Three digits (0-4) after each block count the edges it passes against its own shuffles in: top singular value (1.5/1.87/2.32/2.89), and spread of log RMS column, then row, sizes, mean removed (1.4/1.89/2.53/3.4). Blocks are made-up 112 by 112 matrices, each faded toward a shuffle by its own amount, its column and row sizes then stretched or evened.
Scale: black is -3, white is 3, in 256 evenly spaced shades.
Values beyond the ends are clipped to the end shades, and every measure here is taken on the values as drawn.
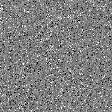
1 1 0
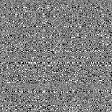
3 0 4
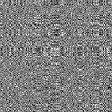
4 2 3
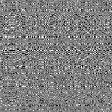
4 0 4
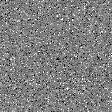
1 0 1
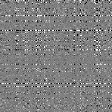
4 3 4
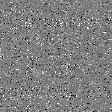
0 1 3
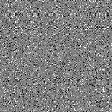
3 1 1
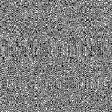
3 2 0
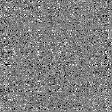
1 3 3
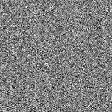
2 0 1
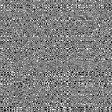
4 2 4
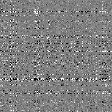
3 3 4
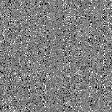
2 3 1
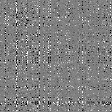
3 4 3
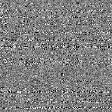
2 1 4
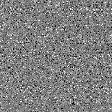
2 0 2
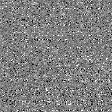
1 2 3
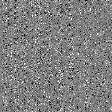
1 3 0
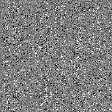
0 3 2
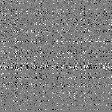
2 3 4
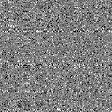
3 1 3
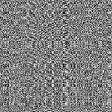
4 3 2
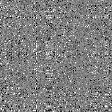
2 2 2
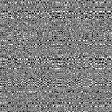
4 0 4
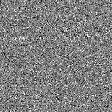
2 0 1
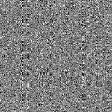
3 3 1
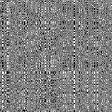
4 4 1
